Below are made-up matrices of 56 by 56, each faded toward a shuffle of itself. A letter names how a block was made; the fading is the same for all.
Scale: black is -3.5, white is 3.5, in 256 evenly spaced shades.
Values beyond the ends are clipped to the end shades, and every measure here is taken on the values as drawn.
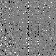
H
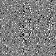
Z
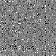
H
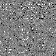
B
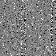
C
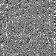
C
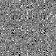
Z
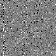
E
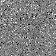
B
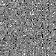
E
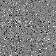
B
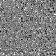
E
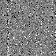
C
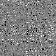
B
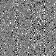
C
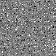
B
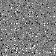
B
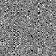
Z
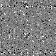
B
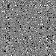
B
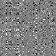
H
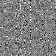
C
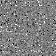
B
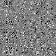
E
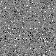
B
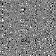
Z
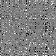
H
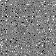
B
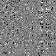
H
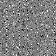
E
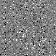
E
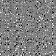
H
